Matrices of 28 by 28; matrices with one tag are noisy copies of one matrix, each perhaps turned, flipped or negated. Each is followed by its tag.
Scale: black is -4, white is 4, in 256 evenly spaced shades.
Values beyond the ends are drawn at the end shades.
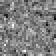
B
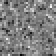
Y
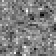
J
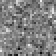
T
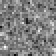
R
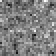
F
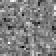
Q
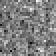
B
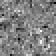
J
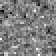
T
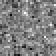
B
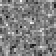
Y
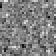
Y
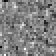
Y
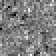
J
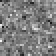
R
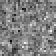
B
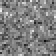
F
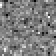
Y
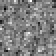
R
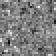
Y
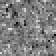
J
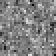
R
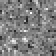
J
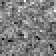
F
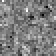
J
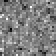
T
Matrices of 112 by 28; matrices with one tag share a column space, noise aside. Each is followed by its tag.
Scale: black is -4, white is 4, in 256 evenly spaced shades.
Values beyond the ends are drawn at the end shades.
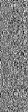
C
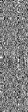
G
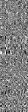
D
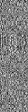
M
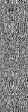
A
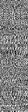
D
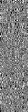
A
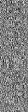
G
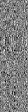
M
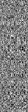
M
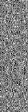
C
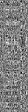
M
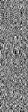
D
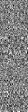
D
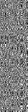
D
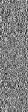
A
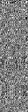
G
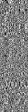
A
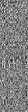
G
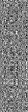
C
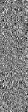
A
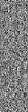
C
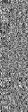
A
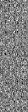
C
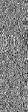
M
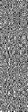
D
